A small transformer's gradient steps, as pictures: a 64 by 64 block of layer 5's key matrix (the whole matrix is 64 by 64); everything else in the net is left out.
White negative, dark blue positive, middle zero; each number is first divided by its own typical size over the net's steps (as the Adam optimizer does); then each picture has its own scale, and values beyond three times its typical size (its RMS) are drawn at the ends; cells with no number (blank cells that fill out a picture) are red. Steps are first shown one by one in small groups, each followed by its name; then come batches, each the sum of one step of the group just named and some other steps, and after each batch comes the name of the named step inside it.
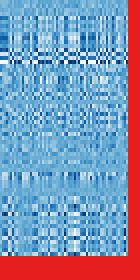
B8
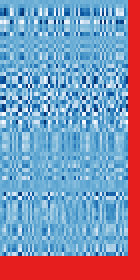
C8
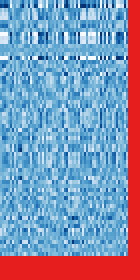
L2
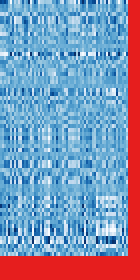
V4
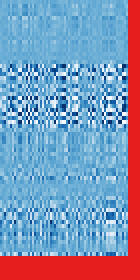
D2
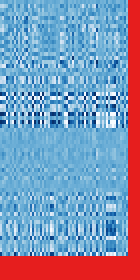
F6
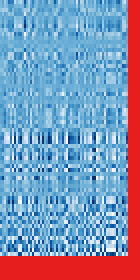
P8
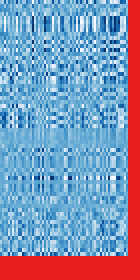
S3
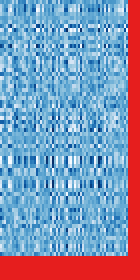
F6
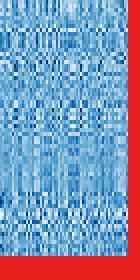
B8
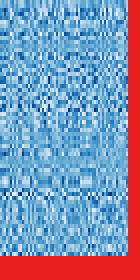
C8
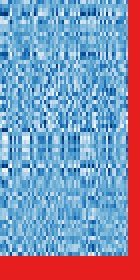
C8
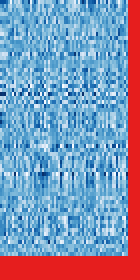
V4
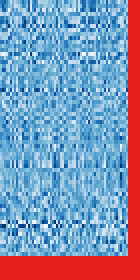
V4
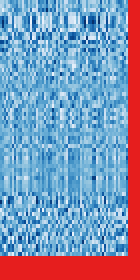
P8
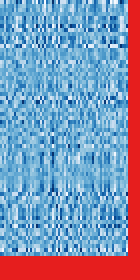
F6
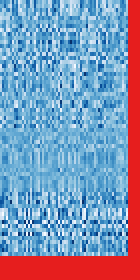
L2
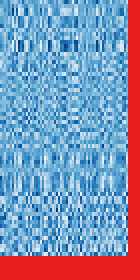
D2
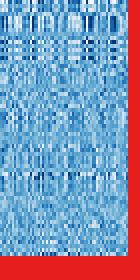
S3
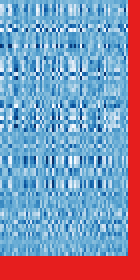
F6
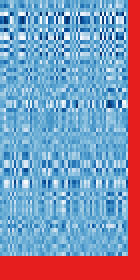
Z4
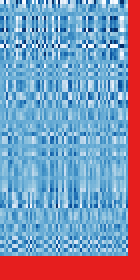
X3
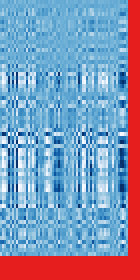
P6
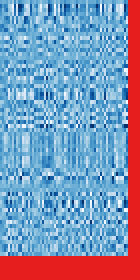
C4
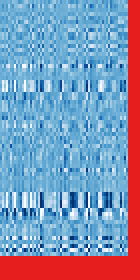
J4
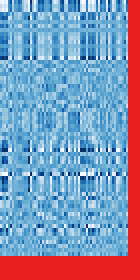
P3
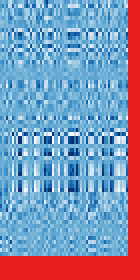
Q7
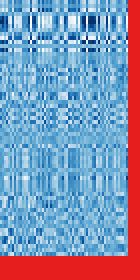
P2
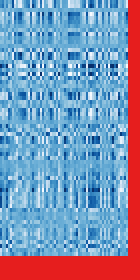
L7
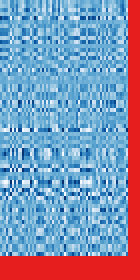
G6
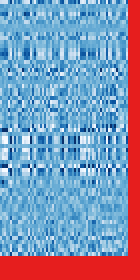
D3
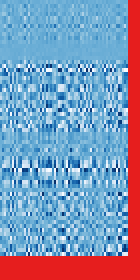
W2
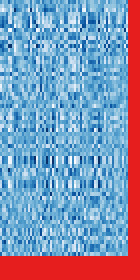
P2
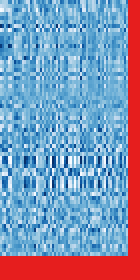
P3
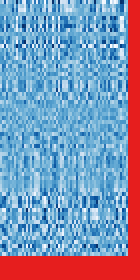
X3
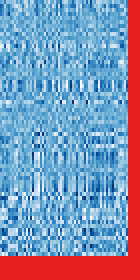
L7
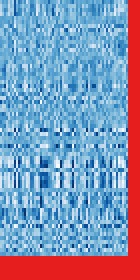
J4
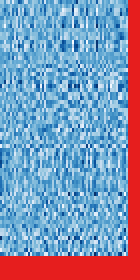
W2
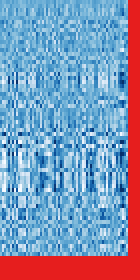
P6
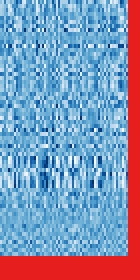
X3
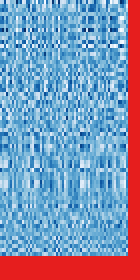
X3
